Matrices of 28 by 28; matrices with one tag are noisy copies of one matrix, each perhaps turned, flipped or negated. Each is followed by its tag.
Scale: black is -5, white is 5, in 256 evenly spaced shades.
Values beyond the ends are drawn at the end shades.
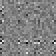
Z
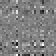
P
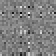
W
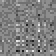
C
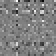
P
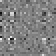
P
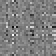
W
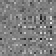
C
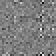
Z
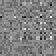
C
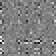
Z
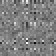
W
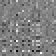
C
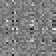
W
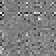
Z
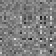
C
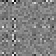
Z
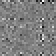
Z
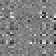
P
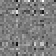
P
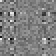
P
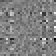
P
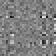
P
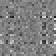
P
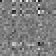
P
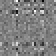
P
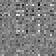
C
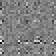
Z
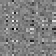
W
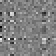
P
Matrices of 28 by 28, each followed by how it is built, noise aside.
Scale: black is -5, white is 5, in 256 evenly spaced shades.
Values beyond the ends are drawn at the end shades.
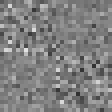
block diagonal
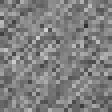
Hankel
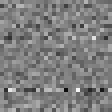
uneven rows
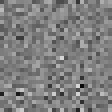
low rank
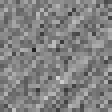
Hankel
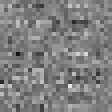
low rank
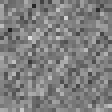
Hankel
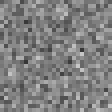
noise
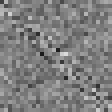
banded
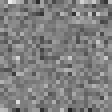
uneven rows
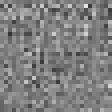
low rank
